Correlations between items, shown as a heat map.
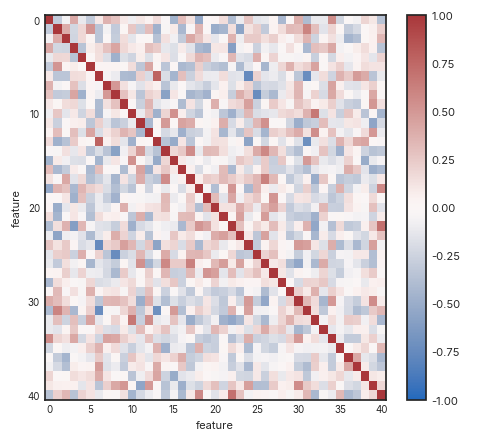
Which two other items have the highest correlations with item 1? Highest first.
31, 5
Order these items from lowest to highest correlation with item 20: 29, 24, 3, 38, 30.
29, 30, 38, 3, 24
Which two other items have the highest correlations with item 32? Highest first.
10, 12
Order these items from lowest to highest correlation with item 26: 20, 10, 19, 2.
10, 19, 2, 20
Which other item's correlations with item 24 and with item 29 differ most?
6
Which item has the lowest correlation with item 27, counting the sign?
8
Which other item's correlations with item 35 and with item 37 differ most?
40
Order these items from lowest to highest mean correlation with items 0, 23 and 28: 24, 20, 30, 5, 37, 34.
5, 37, 30, 34, 24, 20
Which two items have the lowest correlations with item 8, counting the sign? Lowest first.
25, 14
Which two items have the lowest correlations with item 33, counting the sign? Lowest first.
30, 31
